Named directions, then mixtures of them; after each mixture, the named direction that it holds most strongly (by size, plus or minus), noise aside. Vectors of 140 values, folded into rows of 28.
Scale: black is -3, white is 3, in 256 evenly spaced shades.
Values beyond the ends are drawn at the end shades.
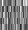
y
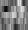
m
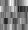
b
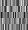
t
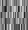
t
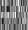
t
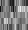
b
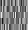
t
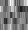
b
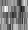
m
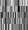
t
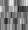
b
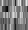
m
